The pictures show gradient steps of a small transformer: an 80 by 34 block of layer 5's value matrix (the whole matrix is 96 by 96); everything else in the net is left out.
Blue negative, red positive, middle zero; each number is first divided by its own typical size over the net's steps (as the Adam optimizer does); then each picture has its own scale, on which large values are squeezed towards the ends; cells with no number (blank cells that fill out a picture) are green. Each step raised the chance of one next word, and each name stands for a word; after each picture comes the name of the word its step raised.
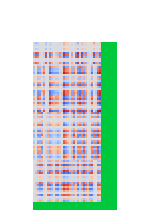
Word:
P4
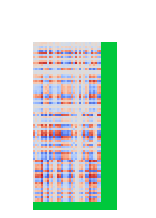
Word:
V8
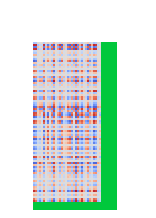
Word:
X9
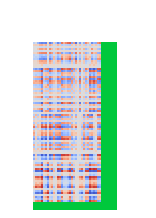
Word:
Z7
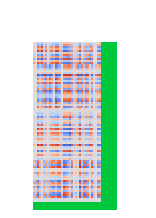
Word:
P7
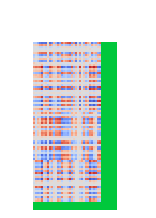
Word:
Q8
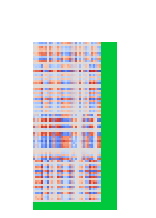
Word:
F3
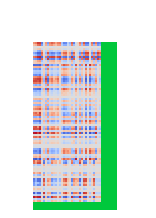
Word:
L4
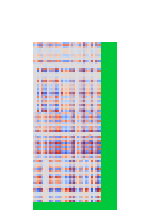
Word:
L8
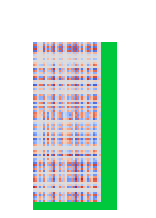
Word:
Z7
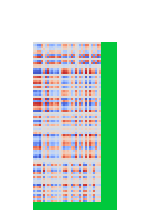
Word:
P4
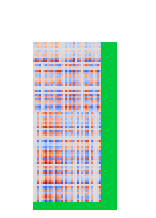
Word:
F3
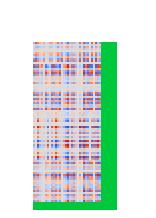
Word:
F3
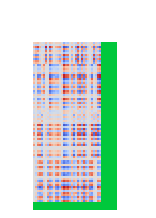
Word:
P7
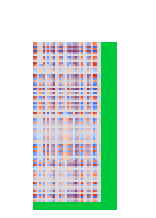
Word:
V8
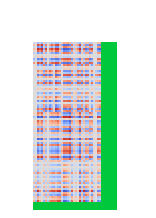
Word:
X9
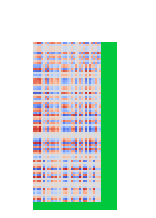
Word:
L8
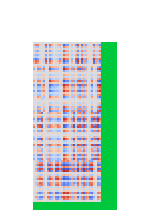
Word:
Z7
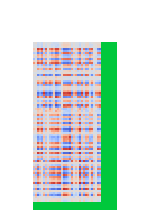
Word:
L8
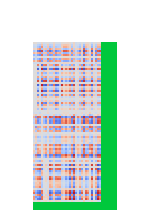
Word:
Z7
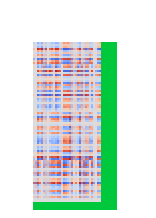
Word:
F3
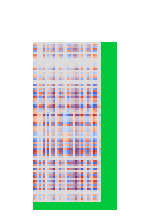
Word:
L8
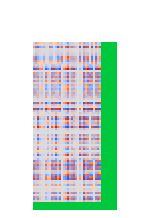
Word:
Z7
